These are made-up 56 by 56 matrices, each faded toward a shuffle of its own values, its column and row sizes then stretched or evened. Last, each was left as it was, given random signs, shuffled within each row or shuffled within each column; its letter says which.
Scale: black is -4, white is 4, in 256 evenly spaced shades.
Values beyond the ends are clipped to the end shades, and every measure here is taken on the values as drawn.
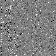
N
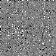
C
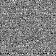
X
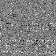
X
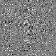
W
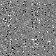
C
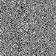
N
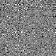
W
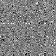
W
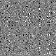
W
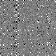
W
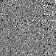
C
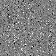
N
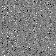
N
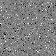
X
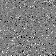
X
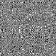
W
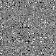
C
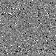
X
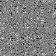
C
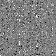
N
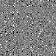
W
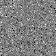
N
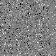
N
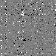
C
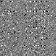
W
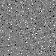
N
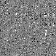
C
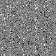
N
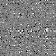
W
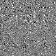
C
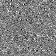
X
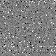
X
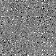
C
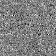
X
